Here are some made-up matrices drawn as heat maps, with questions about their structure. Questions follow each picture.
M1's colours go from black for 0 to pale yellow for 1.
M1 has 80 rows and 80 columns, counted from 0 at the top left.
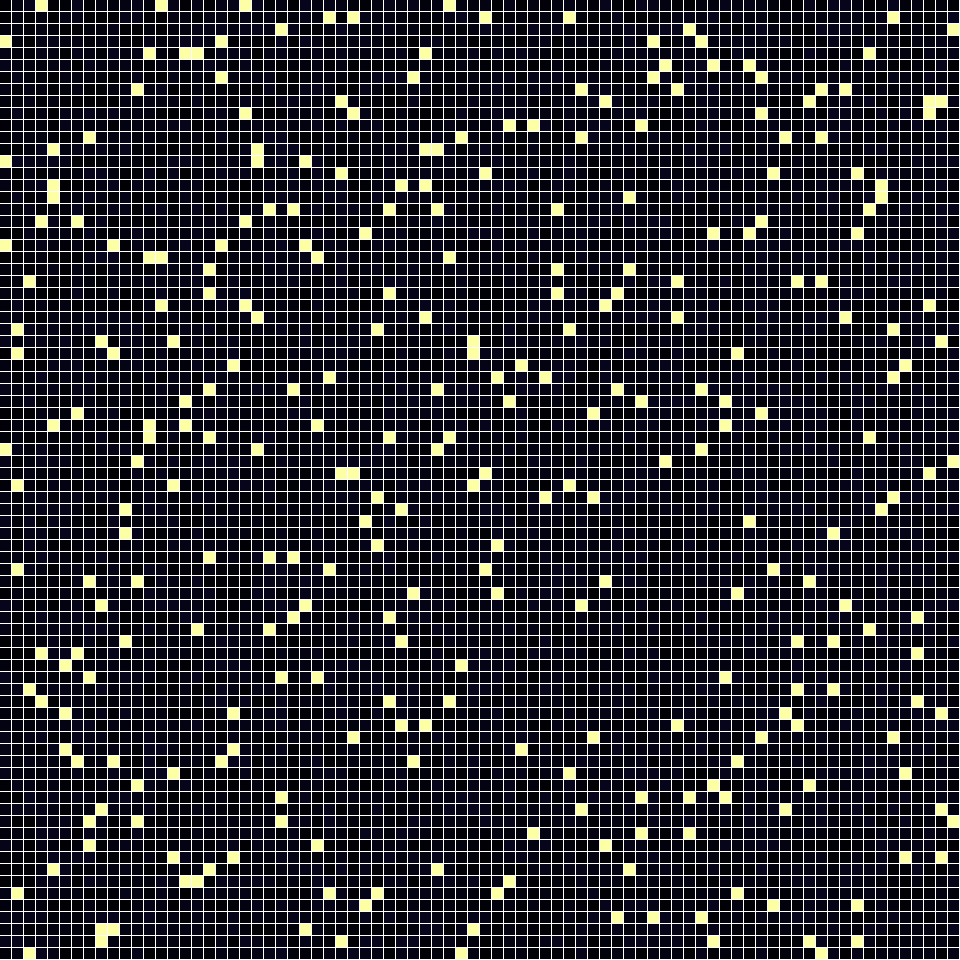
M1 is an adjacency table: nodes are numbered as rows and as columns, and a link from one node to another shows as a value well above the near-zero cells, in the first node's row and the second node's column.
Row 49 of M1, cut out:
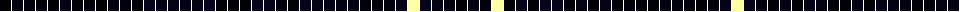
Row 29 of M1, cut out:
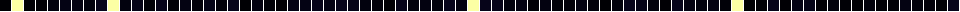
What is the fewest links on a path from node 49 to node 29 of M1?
2
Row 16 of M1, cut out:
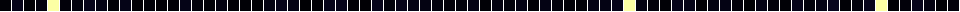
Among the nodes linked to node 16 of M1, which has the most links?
node 4
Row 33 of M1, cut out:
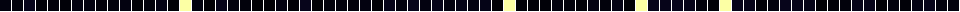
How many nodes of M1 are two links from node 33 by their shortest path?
7
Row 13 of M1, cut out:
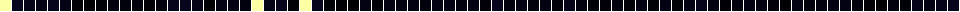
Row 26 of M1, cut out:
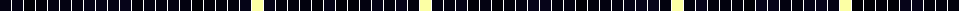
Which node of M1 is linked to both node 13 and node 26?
node 21
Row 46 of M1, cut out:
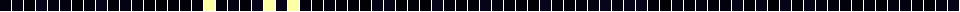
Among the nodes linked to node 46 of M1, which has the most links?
node 17
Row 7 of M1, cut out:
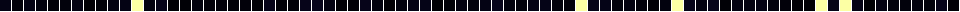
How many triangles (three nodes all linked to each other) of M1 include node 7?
2
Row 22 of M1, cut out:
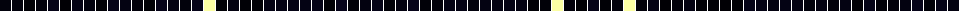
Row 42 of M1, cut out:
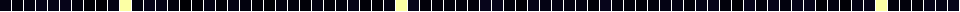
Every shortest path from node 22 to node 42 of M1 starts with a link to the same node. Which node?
node 52
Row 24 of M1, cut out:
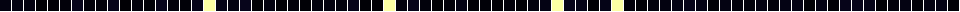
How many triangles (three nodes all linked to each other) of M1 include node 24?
3
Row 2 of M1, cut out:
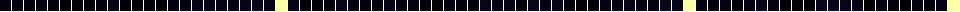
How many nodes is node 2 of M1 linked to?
3
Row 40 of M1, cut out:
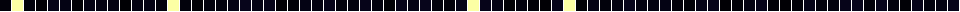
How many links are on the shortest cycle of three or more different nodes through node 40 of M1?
3
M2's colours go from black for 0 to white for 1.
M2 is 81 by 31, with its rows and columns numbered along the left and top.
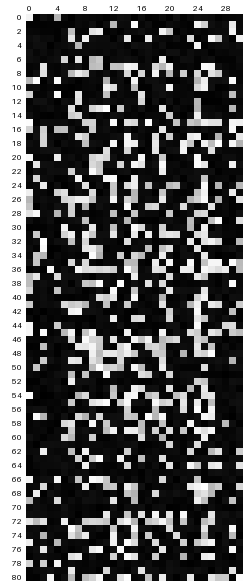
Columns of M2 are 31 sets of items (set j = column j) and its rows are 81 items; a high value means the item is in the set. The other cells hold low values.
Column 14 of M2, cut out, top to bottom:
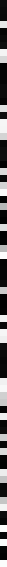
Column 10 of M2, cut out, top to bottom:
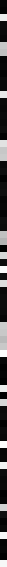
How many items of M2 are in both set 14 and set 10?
8
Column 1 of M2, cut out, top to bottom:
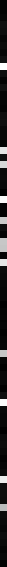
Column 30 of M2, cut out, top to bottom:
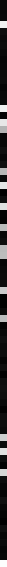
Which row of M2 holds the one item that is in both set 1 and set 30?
35
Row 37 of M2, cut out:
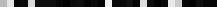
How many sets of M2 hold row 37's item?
7
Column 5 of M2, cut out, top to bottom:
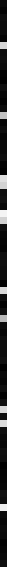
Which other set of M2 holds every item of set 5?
19
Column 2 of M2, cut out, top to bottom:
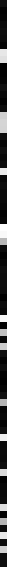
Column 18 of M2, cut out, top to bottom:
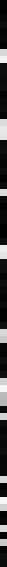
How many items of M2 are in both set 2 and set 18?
7
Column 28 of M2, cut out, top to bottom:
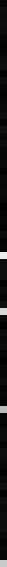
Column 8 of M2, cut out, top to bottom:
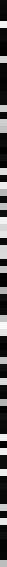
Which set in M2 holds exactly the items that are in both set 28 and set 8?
3
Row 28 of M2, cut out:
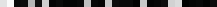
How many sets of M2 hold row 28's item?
9
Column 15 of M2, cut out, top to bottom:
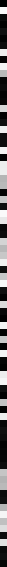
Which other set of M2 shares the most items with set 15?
25
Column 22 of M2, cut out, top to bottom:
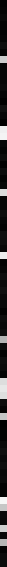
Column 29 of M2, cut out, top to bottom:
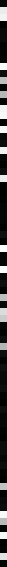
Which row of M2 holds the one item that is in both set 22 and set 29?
18
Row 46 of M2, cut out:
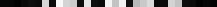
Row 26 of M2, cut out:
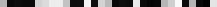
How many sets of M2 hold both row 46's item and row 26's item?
8
